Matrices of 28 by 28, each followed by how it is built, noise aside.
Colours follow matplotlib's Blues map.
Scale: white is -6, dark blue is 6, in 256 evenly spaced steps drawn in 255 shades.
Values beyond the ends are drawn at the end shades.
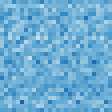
repeating columns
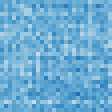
blocks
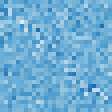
banded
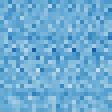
repeating columns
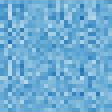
low rank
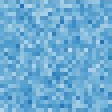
noise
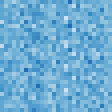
repeating rows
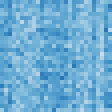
blocks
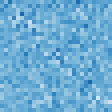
banded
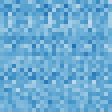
repeating columns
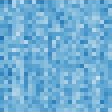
blocks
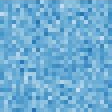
noise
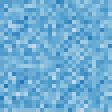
repeating rows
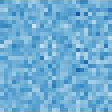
low rank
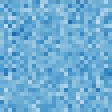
blocks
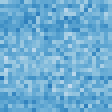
blocks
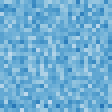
repeating columns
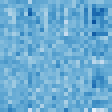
low rank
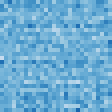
blocks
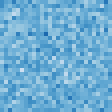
noise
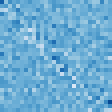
banded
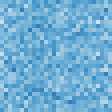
repeating rows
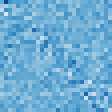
banded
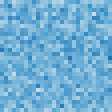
repeating columns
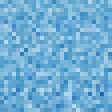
repeating columns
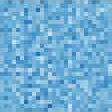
repeating rows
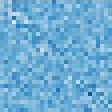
banded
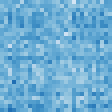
blocks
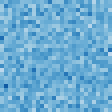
noise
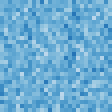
repeating columns
